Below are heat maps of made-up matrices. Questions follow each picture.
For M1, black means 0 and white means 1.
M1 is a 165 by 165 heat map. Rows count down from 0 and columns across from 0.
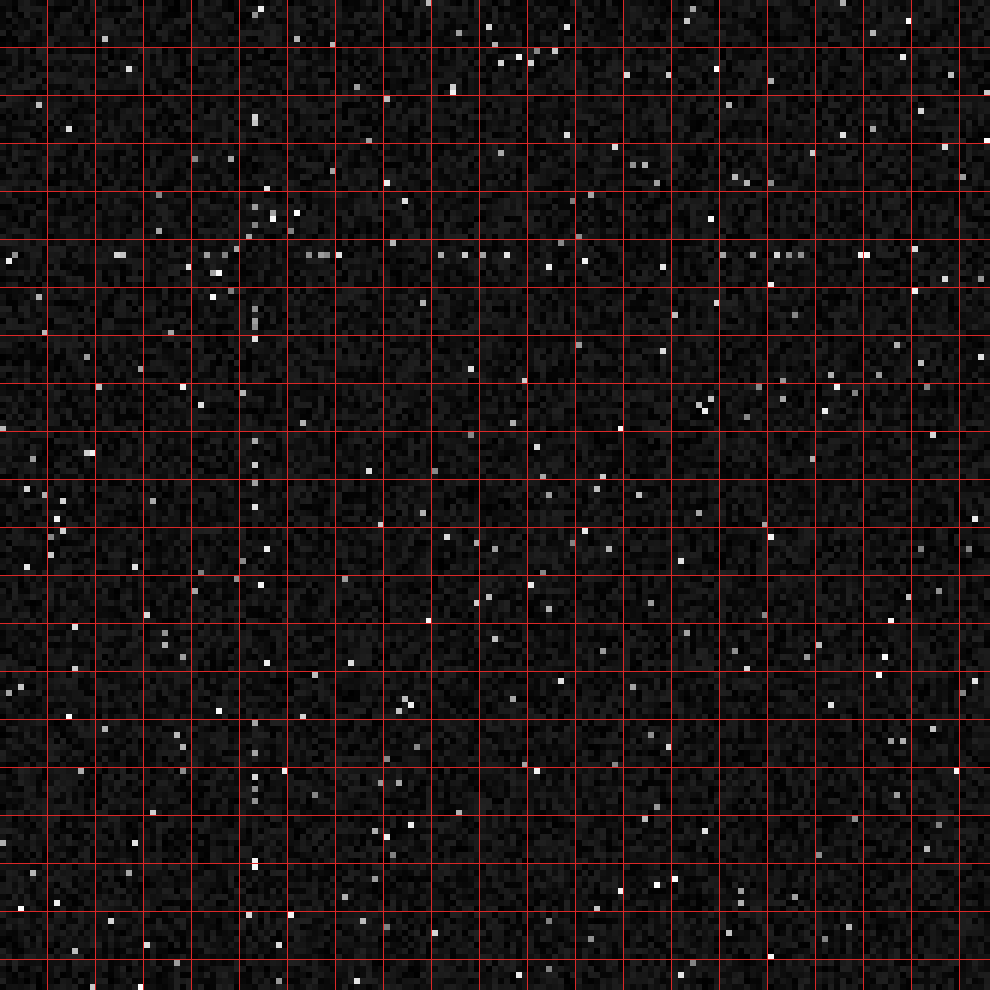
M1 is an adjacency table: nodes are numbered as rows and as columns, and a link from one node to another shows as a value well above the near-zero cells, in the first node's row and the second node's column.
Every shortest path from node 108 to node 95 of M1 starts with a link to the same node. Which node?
node 100
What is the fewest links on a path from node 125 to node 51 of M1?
2
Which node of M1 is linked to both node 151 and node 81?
node 99
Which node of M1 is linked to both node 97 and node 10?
node 88
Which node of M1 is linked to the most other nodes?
node 42
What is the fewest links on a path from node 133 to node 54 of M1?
2
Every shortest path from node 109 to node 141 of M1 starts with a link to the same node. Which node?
node 30
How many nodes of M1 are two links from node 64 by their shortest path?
4
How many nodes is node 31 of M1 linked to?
1
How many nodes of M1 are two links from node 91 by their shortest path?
6
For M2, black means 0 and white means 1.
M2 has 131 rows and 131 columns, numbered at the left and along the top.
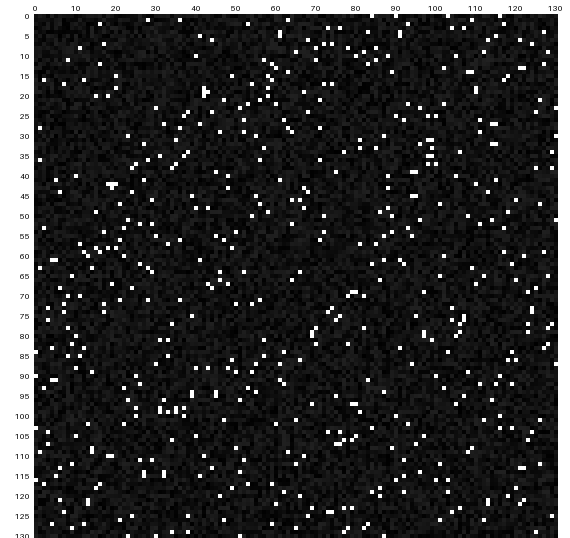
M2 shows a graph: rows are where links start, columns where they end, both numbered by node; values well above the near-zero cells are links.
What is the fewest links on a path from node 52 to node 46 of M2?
2
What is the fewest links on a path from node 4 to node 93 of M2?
5
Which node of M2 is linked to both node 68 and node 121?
node 6
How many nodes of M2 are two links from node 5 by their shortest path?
6
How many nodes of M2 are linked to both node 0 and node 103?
2
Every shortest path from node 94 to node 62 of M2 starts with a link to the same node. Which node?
node 87
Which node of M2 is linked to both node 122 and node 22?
node 60
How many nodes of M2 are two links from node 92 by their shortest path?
8
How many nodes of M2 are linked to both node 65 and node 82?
2
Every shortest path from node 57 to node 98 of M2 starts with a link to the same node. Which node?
node 81
